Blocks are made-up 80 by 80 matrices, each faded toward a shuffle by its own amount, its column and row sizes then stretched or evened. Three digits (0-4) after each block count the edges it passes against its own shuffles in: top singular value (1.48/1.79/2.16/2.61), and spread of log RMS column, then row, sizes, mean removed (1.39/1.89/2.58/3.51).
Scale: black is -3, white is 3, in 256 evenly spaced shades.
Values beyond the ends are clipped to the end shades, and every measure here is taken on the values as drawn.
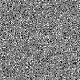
2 0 0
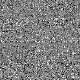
0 1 2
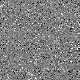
1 1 2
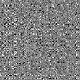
3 2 2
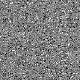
1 1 1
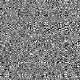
3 2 3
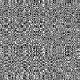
4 2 1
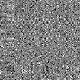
3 1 1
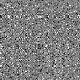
3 1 1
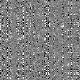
3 4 1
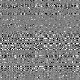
4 0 4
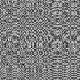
4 1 0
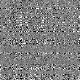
1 2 4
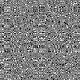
4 0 2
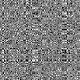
4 2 3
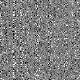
2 3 0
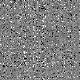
0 3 2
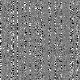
2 4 1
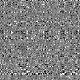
3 1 3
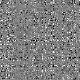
0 3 3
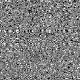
2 0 2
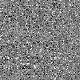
1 1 1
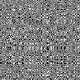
4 2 3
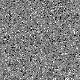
0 1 0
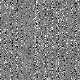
0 4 0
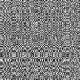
4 1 3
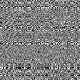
4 0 4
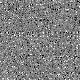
1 0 1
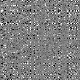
3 3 3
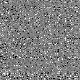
2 1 2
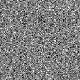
2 1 0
